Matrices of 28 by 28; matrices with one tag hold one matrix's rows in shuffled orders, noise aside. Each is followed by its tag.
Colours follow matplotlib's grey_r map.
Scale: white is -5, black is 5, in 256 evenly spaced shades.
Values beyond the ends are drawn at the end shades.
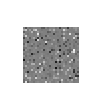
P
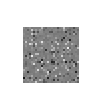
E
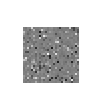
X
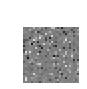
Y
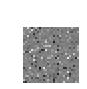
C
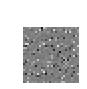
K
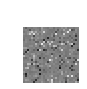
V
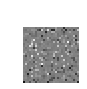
E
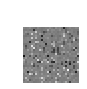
E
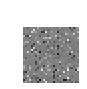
C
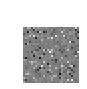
V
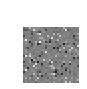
Y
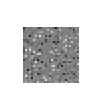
Y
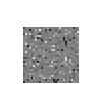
Y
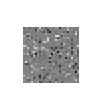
X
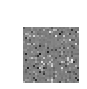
V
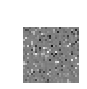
X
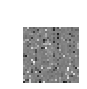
C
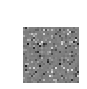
V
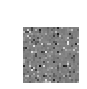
C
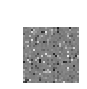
C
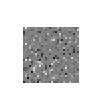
Y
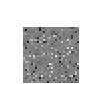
V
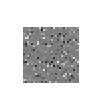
K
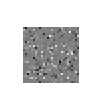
V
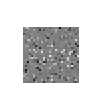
V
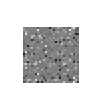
P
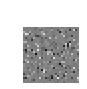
K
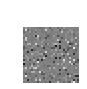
P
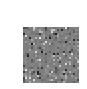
Y
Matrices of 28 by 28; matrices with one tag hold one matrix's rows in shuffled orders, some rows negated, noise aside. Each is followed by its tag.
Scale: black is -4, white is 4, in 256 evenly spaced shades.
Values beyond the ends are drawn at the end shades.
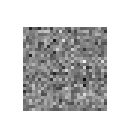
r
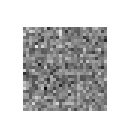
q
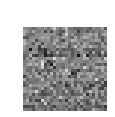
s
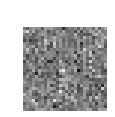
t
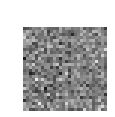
q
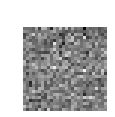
r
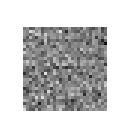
q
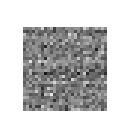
s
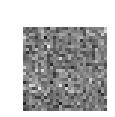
q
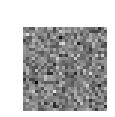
t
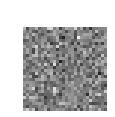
t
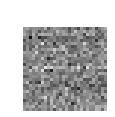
s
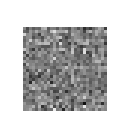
r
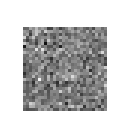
q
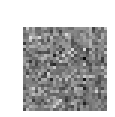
r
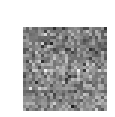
s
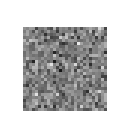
t
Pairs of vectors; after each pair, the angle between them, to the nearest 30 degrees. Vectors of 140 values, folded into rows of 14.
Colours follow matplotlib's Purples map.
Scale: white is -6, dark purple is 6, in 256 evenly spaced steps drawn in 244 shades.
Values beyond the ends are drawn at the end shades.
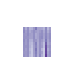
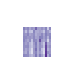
30 degrees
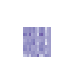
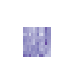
150 degrees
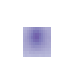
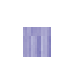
90 degrees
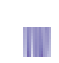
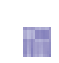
120 degrees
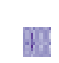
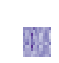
30 degrees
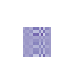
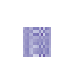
30 degrees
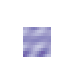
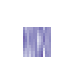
90 degrees
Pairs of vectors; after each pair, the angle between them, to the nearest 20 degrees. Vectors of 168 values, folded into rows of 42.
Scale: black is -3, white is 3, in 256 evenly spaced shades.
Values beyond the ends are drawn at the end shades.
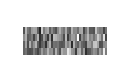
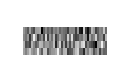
120 degrees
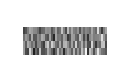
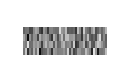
100 degrees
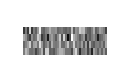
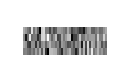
140 degrees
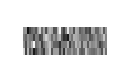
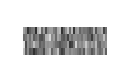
40 degrees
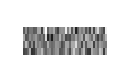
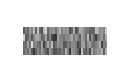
60 degrees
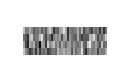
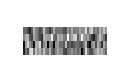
140 degrees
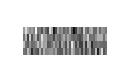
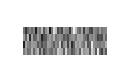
160 degrees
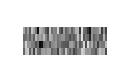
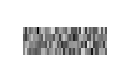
60 degrees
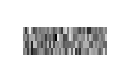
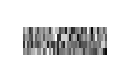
120 degrees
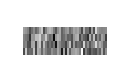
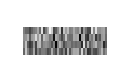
40 degrees
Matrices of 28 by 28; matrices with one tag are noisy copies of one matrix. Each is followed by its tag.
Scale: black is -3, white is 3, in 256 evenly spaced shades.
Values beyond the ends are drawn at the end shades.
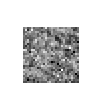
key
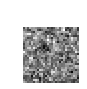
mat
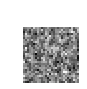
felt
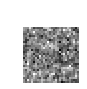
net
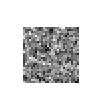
mat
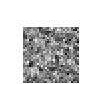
key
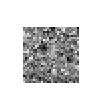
mat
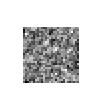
felt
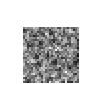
felt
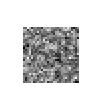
net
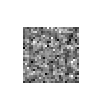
key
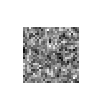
net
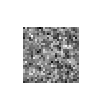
key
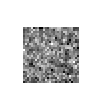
key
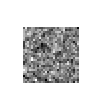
mat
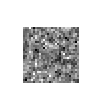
net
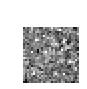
key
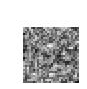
net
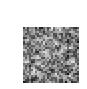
key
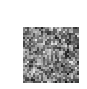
key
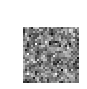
felt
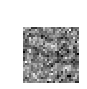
net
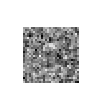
net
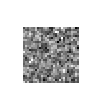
mat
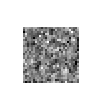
felt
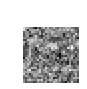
net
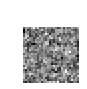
felt
